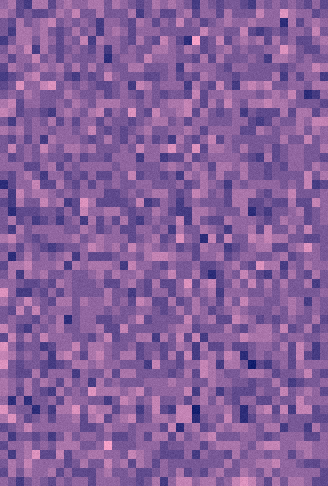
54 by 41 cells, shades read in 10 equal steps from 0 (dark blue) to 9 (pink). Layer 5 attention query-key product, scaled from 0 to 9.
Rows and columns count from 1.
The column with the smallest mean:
7
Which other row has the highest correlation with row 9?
21
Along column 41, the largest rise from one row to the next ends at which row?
10
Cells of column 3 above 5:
10
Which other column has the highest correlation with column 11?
18
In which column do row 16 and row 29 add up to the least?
2
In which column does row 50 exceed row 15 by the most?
14
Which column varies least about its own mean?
15
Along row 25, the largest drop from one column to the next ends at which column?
24
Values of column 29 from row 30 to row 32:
5 5 4
